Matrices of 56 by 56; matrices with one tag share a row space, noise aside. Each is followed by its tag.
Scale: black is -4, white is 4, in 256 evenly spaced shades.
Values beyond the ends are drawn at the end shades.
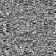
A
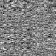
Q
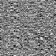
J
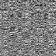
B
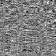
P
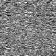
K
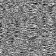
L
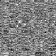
B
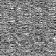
B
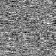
P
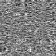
K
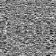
K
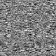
K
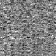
Q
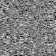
A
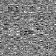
J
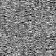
K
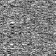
Q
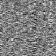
L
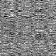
B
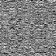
B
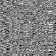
A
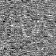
Q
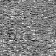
Q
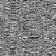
P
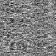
Q
